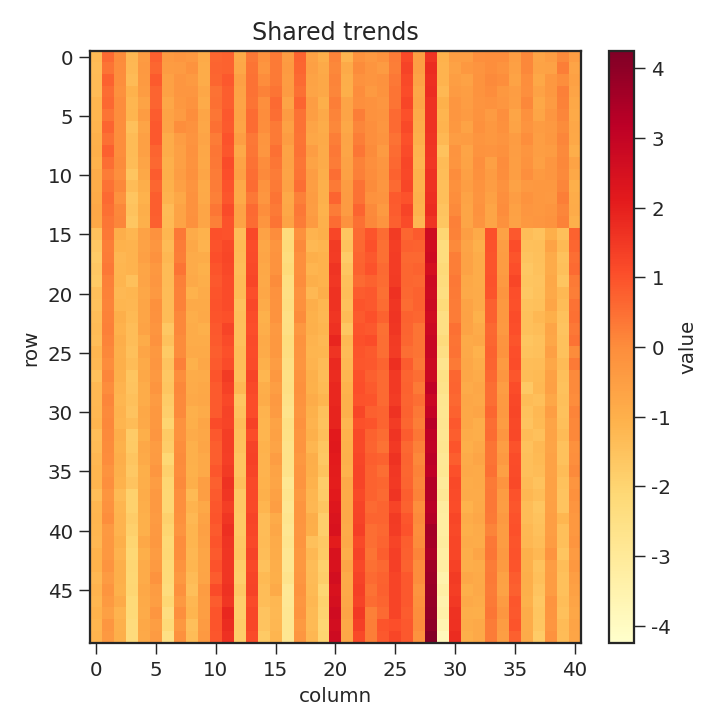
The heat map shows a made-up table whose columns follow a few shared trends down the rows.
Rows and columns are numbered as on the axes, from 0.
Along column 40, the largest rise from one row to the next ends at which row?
15
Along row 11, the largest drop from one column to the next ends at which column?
29
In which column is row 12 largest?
28
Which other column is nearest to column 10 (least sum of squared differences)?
13
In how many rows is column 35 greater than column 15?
35
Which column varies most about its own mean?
16
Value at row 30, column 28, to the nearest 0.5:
3
